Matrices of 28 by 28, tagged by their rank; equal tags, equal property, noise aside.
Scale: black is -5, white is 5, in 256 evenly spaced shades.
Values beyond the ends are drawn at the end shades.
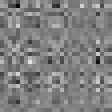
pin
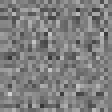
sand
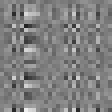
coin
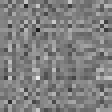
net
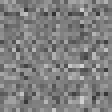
net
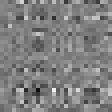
pin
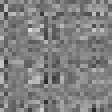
net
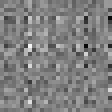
pin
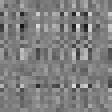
coin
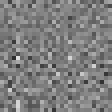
sand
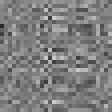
net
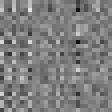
pin
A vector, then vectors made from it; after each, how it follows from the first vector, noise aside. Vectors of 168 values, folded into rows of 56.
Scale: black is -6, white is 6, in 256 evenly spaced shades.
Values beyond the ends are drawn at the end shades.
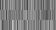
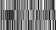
reversed, scaled up.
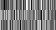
wrapped around, scaled up.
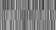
reversed, negated.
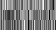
reversed, scaled up.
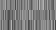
reversed.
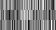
reversed, scaled up.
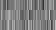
reversed, negated.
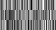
reversed, scaled up.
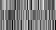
reversed, scaled up.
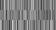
copied.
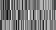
wrapped around, scaled up.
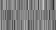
reversed.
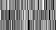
reversed, scaled up.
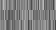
reversed.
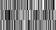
reversed, scaled up.
